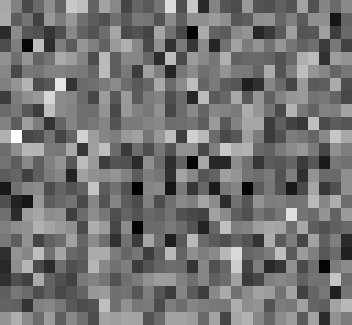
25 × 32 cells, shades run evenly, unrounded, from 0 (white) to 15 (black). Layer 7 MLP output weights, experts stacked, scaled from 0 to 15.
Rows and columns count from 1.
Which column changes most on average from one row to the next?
18
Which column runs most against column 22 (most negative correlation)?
1
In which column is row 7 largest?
23
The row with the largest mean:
15
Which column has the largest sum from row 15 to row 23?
13
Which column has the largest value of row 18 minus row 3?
19
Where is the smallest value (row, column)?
11, 2
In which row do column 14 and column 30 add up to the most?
21
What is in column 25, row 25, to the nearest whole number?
9
